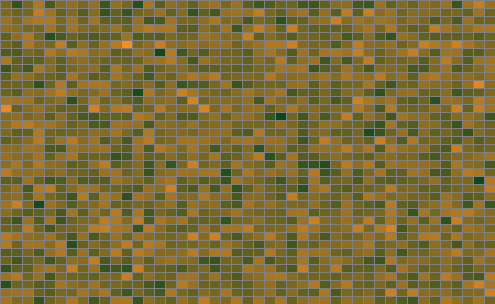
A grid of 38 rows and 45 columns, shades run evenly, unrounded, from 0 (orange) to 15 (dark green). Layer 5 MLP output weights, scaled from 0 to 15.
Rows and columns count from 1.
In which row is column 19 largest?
33
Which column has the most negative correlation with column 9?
20
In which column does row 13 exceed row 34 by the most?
7
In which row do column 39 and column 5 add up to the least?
30
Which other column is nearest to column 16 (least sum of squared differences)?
8
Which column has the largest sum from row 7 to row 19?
35
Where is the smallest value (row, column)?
6, 12
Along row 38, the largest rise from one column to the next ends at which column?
13
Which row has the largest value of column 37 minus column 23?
29
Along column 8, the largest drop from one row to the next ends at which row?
24
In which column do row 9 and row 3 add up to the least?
4
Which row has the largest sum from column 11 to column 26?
11
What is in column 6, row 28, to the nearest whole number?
12
